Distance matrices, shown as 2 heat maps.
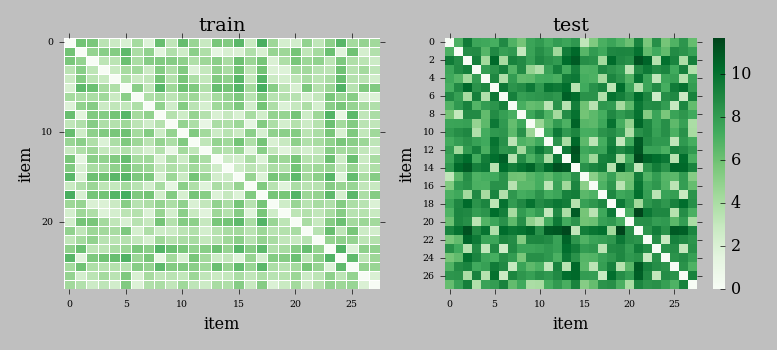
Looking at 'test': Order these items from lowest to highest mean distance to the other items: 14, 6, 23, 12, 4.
4, 23, 6, 12, 14
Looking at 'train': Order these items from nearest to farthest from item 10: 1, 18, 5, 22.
1, 22, 18, 5
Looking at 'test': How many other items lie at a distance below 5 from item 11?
5
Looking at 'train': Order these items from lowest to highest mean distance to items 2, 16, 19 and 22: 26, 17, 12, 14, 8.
12, 26, 14, 8, 17
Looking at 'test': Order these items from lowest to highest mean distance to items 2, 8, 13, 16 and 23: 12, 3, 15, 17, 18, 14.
17, 15, 12, 3, 18, 14
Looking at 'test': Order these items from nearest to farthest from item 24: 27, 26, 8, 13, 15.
8, 15, 27, 26, 13
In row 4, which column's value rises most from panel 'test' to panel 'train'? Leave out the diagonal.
17
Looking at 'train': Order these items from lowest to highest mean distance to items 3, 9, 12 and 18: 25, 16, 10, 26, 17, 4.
16, 4, 26, 25, 10, 17
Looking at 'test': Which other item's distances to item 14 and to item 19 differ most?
21
